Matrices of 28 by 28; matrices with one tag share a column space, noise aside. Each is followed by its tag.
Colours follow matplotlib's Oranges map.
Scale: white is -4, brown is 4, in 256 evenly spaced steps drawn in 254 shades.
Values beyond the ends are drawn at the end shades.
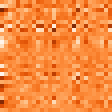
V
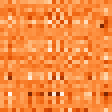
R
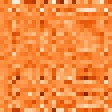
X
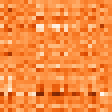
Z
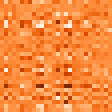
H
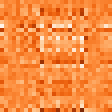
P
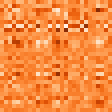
V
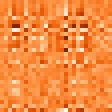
P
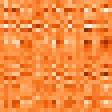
V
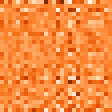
X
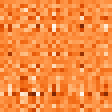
Z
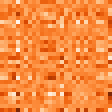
R
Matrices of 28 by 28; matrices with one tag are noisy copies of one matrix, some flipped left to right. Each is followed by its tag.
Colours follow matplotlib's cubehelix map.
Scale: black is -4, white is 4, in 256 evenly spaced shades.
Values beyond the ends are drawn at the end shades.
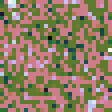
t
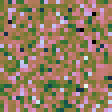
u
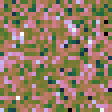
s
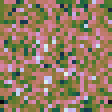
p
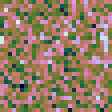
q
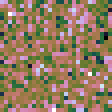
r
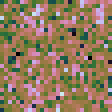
r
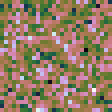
p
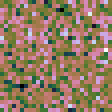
q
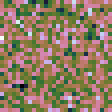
q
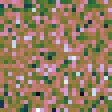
p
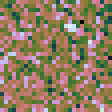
s
